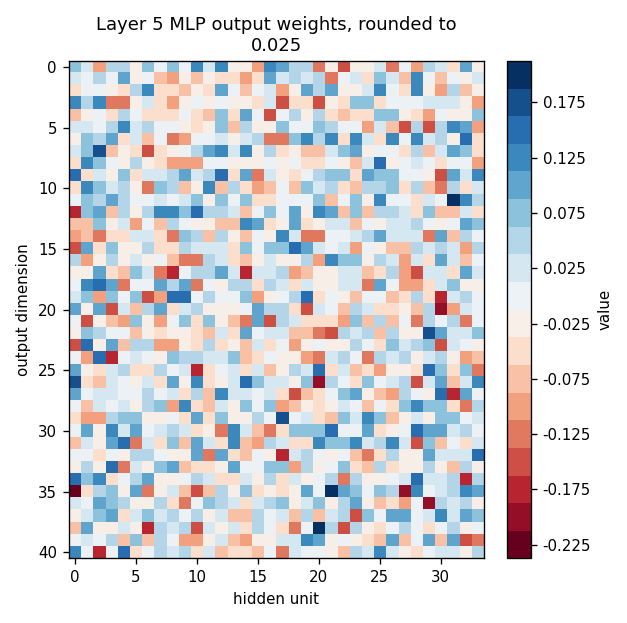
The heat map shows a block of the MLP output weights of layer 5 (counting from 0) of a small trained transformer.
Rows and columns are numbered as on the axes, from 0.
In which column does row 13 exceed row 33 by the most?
18
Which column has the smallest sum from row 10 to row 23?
0
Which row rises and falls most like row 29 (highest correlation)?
14
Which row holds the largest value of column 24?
29
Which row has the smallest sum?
21
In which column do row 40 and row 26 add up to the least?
2
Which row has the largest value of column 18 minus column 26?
15
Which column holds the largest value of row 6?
32
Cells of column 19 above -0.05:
29
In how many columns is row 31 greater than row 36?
18
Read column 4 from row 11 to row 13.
0.05 0.05 0.025
